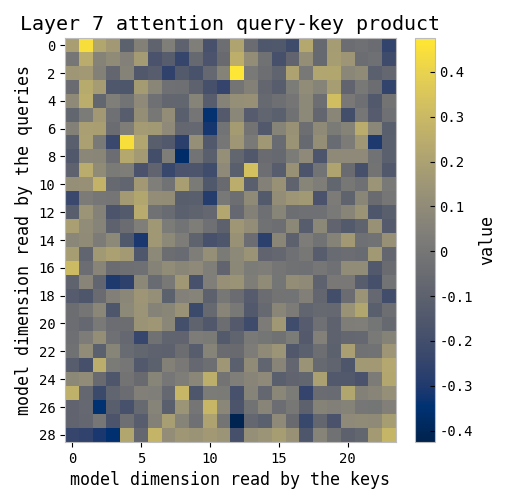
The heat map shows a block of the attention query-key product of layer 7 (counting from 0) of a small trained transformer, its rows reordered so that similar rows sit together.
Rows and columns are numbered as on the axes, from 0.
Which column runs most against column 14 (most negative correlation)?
3
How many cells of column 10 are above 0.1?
5
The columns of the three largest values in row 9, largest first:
13, 1, 19
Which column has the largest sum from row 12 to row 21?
6
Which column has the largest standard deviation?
12
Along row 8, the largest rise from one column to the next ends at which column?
9
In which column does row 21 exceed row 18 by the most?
23
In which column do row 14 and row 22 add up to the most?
20
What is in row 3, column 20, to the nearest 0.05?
-0.1
